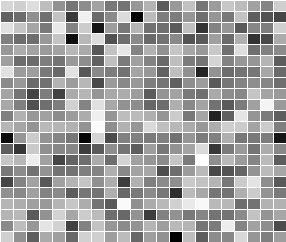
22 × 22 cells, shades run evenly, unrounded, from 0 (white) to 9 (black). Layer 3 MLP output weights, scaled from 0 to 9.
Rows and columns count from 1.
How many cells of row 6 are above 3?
18
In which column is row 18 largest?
14
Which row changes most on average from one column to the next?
2
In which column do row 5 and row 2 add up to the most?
11
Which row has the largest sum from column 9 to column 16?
4
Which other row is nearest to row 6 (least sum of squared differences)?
9
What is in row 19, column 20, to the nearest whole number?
5
